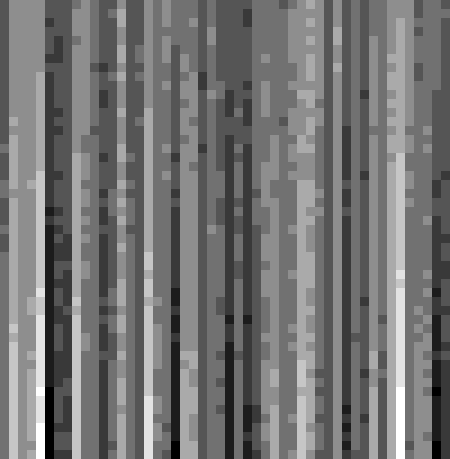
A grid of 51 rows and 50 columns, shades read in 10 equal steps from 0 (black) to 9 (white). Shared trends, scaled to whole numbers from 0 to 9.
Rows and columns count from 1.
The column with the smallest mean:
6
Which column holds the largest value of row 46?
45
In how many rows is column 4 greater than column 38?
13
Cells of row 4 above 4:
17
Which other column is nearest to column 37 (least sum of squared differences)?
23
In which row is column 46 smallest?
50
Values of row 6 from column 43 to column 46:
4 5 6 5
